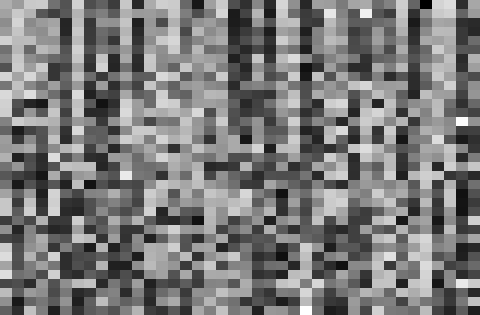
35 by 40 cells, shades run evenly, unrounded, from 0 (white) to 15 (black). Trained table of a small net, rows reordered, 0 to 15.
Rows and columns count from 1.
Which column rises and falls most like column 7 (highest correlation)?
24
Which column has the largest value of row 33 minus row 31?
5
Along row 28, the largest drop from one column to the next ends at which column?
9
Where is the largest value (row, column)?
1, 36
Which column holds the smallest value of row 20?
11
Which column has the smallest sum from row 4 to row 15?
7
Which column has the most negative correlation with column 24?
20
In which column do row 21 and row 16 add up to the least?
14
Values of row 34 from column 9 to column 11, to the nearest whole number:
4 8 9
